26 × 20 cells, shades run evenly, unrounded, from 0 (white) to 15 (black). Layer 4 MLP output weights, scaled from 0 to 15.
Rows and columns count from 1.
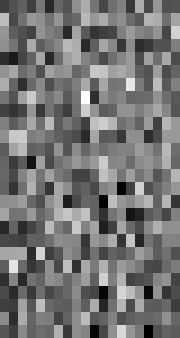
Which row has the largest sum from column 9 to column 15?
15
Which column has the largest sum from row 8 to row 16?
8
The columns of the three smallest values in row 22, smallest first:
12, 14, 10
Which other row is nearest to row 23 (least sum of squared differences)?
26
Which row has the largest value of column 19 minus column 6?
6
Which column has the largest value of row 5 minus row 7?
1
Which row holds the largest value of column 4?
13
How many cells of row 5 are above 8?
12
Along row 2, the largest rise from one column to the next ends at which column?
2
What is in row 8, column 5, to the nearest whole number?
7
